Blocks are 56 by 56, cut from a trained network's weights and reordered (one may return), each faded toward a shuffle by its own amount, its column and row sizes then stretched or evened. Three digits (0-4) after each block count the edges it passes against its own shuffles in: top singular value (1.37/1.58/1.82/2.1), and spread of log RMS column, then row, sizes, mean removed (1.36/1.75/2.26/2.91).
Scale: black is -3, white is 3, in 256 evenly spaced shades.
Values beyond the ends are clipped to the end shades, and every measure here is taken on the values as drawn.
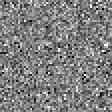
0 0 1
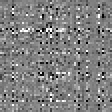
2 4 4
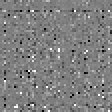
1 3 2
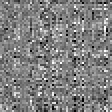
3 4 1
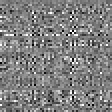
4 2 4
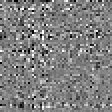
1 3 4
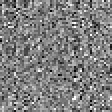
2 2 0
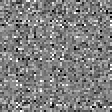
1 2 3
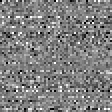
1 0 4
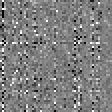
2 4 0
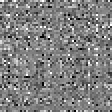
1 3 4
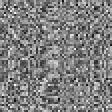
4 1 1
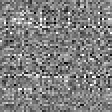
3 1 3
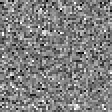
0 1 1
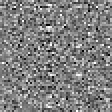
2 1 0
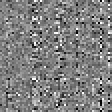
3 4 2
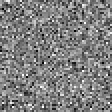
1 1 0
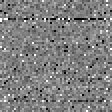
2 0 2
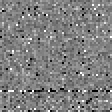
2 0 2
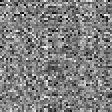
3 0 3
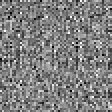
3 1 2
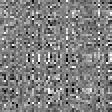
4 4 2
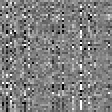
4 4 1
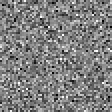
1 0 1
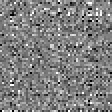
2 2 3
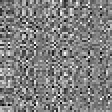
4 4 0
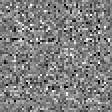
0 2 3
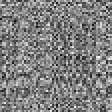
4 1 1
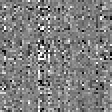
3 4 3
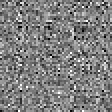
3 3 1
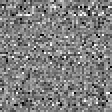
1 0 3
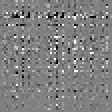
1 4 4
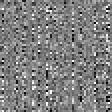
3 4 0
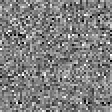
1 0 2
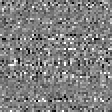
2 0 4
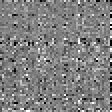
2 3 3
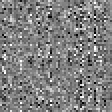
0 4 1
